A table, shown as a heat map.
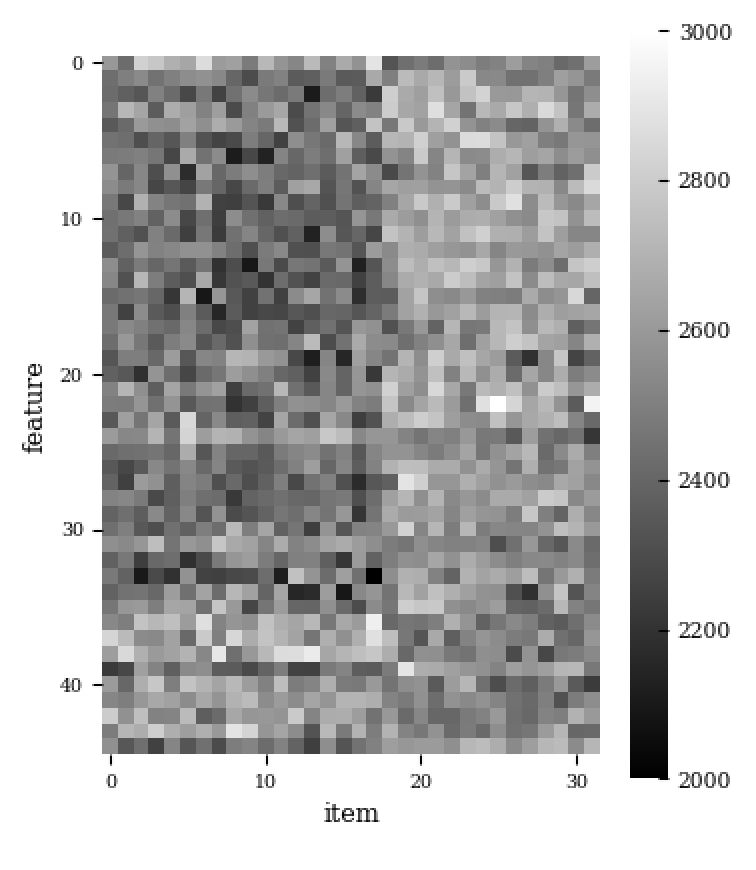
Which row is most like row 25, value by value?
29
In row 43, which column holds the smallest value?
13
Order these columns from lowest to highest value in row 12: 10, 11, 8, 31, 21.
8, 10, 11, 21, 31
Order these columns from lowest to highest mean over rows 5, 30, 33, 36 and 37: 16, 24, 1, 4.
4, 1, 16, 24
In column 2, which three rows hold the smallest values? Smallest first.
33, 20, 32
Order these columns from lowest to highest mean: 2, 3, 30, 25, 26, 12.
12, 3, 2, 30, 26, 25
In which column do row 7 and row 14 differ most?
16
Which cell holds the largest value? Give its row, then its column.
22, 25
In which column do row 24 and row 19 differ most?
15
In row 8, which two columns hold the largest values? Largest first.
31, 26
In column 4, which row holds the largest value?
36
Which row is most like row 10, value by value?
44
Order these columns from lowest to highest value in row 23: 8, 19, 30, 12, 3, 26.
8, 12, 30, 26, 3, 19
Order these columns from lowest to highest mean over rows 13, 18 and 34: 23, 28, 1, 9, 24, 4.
9, 1, 4, 28, 23, 24
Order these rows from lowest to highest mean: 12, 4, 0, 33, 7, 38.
33, 7, 12, 4, 0, 38
